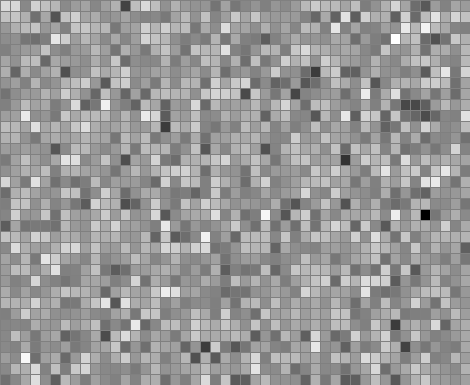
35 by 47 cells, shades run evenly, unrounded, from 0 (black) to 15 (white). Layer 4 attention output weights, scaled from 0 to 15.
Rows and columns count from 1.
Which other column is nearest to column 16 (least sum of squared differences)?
3
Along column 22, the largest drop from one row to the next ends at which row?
33
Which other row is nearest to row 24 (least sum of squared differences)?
13
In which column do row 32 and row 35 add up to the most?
32
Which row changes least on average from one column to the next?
27
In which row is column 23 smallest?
25
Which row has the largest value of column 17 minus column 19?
21
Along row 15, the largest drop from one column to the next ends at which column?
35
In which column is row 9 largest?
37
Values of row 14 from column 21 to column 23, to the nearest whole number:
5 10 8
